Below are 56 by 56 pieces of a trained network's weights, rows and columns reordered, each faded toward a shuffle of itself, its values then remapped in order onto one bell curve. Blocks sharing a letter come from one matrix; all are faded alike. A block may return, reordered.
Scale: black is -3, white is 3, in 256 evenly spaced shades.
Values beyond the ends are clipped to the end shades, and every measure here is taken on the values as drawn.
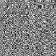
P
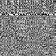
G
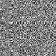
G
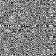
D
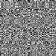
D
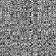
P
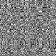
D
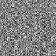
D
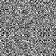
D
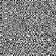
D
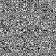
D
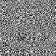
D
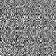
G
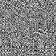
D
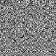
D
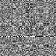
G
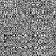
P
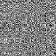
P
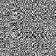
P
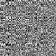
G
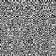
D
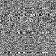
D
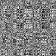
G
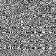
D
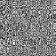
P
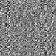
P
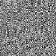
P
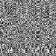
P
